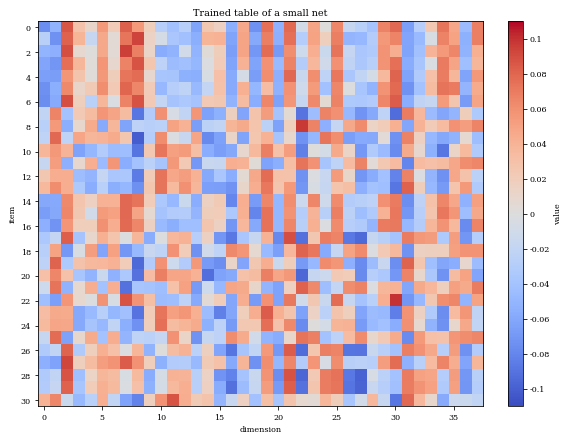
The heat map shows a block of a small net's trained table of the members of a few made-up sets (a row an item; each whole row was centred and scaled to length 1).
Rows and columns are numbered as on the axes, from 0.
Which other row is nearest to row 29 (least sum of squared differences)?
26
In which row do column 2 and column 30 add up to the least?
7
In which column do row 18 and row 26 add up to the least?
20
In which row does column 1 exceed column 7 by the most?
21
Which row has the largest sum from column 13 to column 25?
1
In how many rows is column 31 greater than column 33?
14
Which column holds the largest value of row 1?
8
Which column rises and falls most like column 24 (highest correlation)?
31
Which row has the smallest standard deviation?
30
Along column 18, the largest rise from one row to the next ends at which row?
23
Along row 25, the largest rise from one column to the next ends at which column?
32
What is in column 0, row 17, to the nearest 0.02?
-0.04
